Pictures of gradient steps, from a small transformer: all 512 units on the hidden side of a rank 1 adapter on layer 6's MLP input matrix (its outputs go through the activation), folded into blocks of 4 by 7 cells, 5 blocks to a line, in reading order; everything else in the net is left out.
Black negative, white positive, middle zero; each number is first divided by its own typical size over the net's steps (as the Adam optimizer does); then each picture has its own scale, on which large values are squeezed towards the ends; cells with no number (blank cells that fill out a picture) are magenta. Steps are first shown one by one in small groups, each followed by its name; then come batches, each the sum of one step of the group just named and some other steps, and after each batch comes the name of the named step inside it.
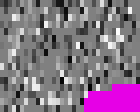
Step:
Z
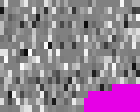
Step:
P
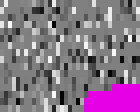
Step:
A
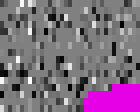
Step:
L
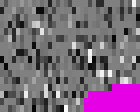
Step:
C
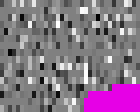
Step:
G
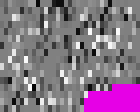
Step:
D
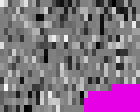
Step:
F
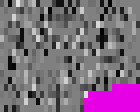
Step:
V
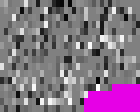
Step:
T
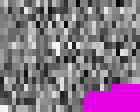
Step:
A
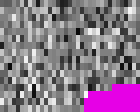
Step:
D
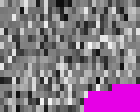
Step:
T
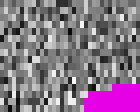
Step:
T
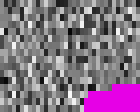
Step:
Z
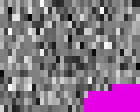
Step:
D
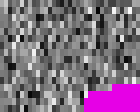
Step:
F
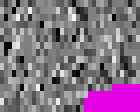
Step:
Z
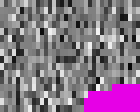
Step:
T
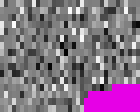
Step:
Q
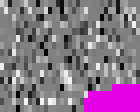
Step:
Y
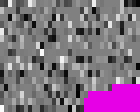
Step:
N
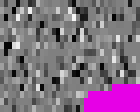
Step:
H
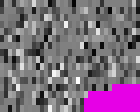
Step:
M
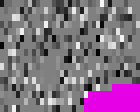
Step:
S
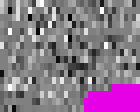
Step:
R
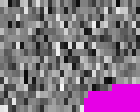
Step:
M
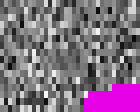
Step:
M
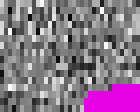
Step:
R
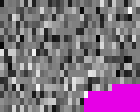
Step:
S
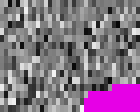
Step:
M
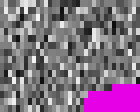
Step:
M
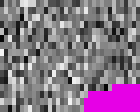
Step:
M
